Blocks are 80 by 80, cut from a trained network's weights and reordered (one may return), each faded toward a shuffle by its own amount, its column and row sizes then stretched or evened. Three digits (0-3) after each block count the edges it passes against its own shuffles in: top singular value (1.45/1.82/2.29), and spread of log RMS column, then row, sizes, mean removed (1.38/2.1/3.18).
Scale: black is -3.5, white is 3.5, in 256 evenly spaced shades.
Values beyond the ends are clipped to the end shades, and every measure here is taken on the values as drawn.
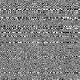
3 0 3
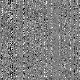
1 3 0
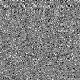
2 0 1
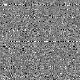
2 1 2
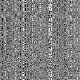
3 3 0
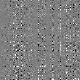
1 3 2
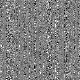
0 3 0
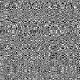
3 1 2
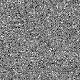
1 0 0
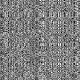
3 2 1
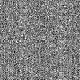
2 0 0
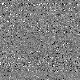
0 1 2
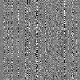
2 3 0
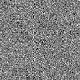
2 1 0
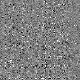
2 2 1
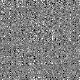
1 2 2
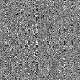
2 2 0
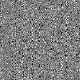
2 2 0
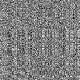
3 0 1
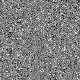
0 1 0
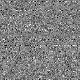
1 0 2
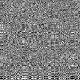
3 0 2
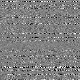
2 1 3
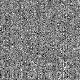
1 1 0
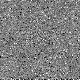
1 0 1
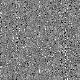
0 2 0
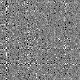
2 2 1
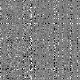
0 3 2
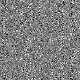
0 2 0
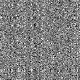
2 1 1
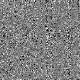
1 2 1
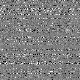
1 0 3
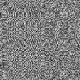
3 1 1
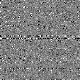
2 1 2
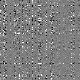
2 3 2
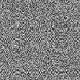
3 1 1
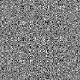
2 2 1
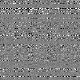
2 1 3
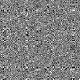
3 2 1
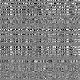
3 0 3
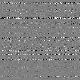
1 1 3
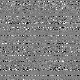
0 1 3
